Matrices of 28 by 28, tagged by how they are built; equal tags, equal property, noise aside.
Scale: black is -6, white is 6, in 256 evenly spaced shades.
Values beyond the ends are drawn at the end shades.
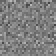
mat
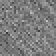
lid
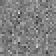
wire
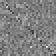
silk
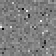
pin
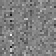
wire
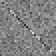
silk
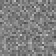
mat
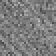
lid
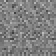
mat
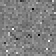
pin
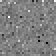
pin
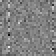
wire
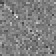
silk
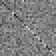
silk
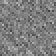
lid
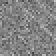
lid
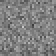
mat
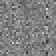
wire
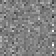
wire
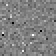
pin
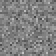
mat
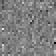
wire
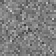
silk
